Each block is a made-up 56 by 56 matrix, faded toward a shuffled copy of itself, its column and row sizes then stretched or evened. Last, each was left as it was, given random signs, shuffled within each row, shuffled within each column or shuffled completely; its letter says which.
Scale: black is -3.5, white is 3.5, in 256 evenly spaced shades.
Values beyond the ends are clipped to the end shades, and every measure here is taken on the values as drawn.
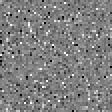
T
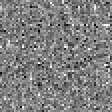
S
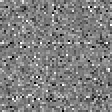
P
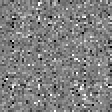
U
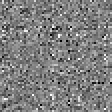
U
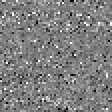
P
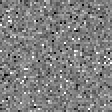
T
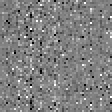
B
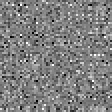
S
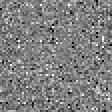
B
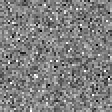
T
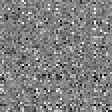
S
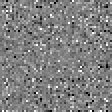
U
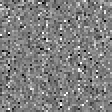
B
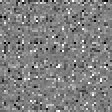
S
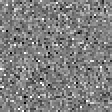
P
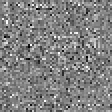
U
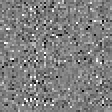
S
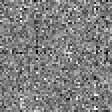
U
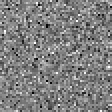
T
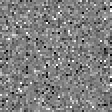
B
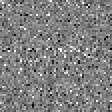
P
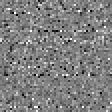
P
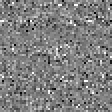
P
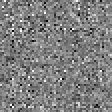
U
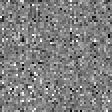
S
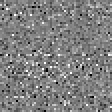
P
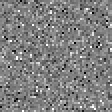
T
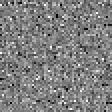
P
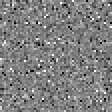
P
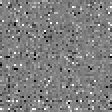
U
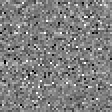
P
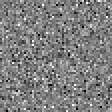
T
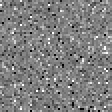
B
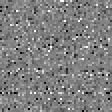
P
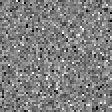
T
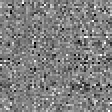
S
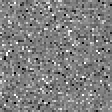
T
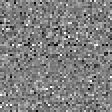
P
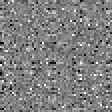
S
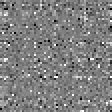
S
